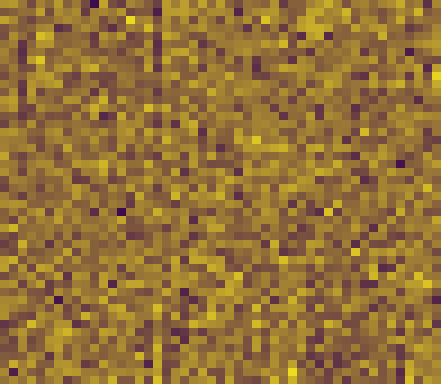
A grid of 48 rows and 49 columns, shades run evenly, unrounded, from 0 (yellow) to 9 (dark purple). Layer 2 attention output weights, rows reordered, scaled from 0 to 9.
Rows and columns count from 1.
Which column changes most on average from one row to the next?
22
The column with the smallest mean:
24
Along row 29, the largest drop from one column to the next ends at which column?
43
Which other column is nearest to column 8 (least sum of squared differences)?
28
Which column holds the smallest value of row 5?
5
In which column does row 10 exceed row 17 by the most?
41
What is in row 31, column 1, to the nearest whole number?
7
